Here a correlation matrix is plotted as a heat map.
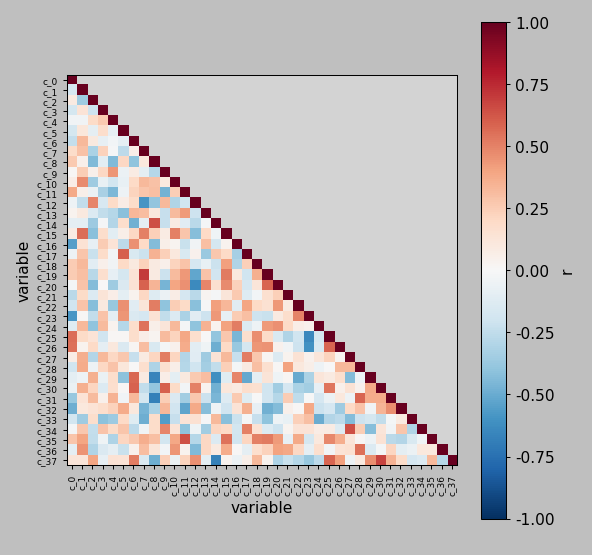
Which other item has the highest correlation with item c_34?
c_27
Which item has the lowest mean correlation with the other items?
c_33
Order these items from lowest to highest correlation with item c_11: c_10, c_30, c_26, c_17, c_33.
c_17, c_30, c_33, c_10, c_26
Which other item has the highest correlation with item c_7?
c_19
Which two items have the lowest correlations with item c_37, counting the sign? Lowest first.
c_14, c_8
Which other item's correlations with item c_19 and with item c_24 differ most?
c_26
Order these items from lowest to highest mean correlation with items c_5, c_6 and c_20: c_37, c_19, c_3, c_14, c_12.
c_12, c_14, c_3, c_37, c_19
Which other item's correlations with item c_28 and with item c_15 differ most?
c_31
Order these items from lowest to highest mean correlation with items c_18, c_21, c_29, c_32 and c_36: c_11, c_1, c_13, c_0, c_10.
c_0, c_11, c_13, c_10, c_1
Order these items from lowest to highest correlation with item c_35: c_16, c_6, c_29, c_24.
c_16, c_29, c_24, c_6
